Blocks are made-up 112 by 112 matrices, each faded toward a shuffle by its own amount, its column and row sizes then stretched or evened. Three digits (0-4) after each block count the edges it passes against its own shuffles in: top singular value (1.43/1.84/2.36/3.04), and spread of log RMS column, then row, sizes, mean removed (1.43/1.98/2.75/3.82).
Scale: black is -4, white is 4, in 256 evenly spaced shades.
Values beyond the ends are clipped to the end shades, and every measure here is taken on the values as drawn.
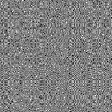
4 2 0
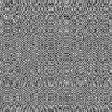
4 0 2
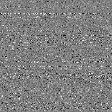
1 1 3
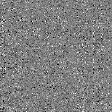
0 2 2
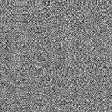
3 0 1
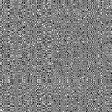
4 3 0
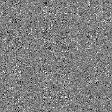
1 2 1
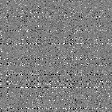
2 2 3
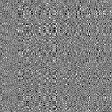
4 3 2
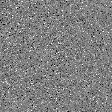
0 1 0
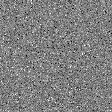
1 0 0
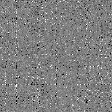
2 2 1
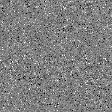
1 1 1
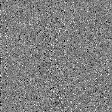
0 2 0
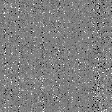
0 3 1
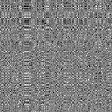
4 2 3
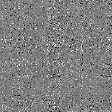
0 3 3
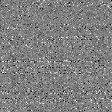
2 0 3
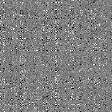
2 3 3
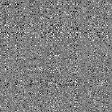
1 3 3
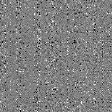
1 3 2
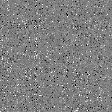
1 2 1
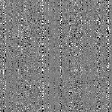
2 4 2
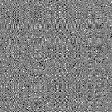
4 2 1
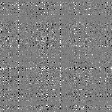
2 3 3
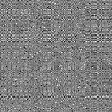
4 1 3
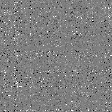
0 2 2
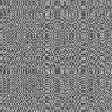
4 1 3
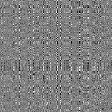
4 4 2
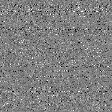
1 0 3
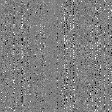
2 4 0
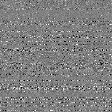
2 0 4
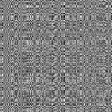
4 4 3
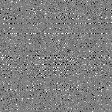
3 1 3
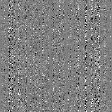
1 4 1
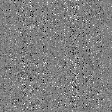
0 3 0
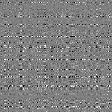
4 2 4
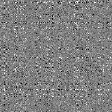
2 3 3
